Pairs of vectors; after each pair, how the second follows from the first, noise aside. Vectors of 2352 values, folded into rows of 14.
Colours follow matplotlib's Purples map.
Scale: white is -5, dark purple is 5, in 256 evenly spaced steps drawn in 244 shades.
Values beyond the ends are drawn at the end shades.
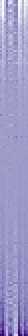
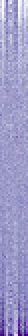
copied.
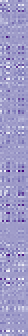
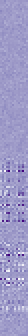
partly zeroed.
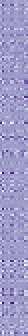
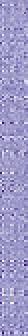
negated.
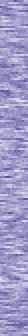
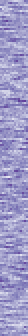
negated.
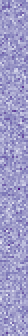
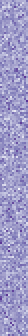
negated.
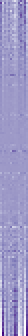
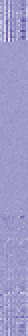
wrapped around, partly zeroed.
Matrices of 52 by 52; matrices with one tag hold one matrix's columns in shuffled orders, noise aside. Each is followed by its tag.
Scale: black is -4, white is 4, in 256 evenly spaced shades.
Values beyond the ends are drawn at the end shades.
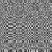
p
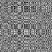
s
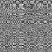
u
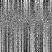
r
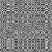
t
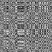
s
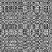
s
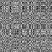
s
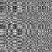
s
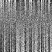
r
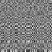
p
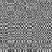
p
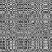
t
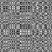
s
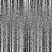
r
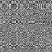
u
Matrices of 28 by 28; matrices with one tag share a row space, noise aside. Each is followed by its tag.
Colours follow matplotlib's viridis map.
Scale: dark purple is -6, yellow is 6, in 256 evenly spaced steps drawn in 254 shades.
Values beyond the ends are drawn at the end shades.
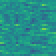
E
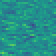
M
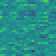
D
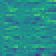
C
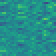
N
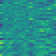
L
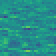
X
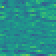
E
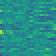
L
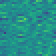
N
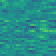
E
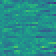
C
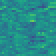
D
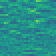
X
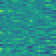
L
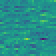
E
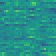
E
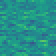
D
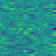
M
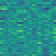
N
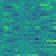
C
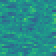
M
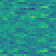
D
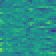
L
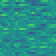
E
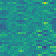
N
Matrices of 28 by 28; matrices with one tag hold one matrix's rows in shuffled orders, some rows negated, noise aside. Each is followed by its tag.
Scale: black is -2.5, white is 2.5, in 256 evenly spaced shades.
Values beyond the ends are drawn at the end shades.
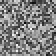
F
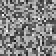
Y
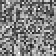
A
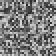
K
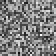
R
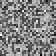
R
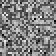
R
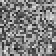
Y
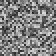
F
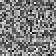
A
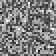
R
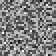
Y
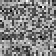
K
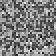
A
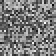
K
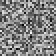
A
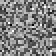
Y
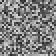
F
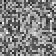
F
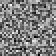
F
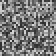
A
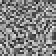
Y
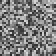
Y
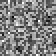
Y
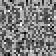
A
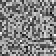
R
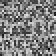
K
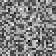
Y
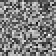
F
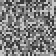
A
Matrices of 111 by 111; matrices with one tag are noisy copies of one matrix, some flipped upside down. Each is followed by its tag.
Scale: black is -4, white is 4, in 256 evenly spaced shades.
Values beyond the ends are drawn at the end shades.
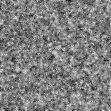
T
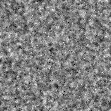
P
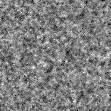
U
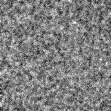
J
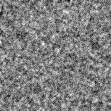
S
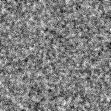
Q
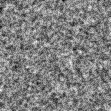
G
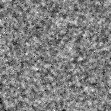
G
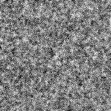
T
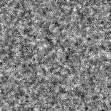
U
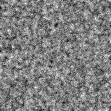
P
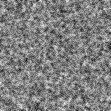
Q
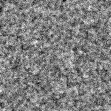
G
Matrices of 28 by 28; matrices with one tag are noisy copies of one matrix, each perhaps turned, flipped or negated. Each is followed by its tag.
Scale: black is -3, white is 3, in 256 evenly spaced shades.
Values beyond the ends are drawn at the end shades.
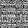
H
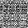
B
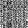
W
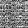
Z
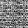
Z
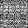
B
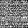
W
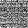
W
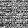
Z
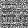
H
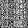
B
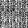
Z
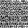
W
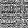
H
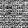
Z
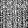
W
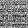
H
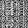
H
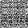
B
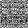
B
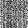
W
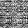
Z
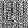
H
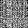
W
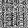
H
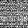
W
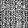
W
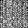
W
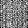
W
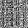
H
